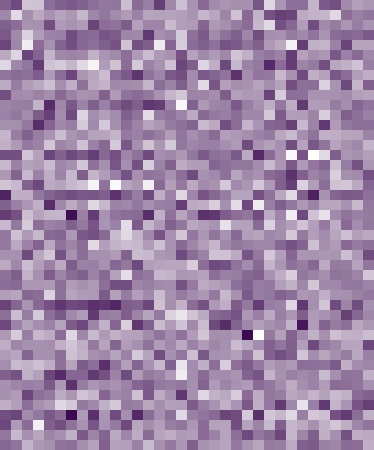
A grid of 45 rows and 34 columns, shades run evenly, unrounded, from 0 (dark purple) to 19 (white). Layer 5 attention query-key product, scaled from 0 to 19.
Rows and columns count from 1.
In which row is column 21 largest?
23
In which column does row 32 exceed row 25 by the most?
17
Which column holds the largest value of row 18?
31
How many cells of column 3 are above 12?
13
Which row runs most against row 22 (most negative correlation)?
19
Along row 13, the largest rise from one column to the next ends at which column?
28
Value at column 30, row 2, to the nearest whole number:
13
